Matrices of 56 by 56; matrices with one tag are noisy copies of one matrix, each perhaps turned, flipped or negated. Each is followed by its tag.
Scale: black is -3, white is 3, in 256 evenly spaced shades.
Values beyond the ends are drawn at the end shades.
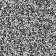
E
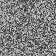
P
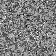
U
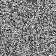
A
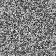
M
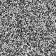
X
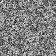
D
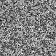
X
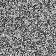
D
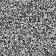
A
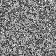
D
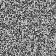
E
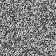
X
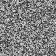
U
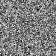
X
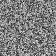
A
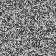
X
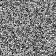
U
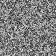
D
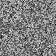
P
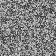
X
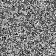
U
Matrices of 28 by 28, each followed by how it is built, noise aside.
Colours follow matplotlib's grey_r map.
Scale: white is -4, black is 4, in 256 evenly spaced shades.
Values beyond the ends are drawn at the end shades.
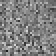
lower triangular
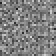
repeating rows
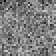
smooth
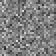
repeating rows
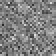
Toeplitz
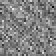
Toeplitz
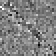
banded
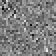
banded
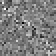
banded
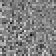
lower triangular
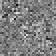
block diagonal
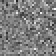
upper triangular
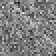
Toeplitz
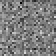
repeating rows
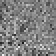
lower triangular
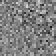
upper triangular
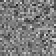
upper triangular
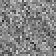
Toeplitz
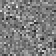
block diagonal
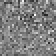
upper triangular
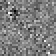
banded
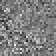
lower triangular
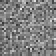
repeating rows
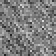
Toeplitz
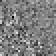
lower triangular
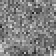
smooth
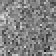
smooth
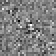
banded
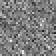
Toeplitz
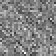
Toeplitz
